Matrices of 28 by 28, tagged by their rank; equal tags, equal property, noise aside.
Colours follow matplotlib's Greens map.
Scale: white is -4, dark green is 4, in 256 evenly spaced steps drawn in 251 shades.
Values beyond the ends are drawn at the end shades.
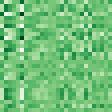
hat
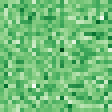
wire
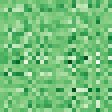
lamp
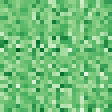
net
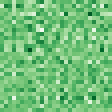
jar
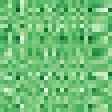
lamp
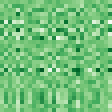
lamp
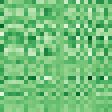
hat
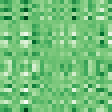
hat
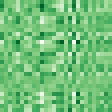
hat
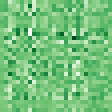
jar
